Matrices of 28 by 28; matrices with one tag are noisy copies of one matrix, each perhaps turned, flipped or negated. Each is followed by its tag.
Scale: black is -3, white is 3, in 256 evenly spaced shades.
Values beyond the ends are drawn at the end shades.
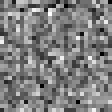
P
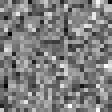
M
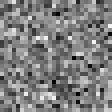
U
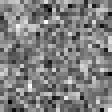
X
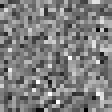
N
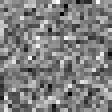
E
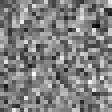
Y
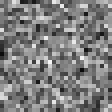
E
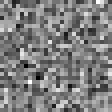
Y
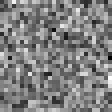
E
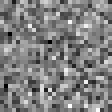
M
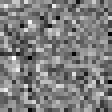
U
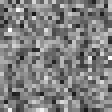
P
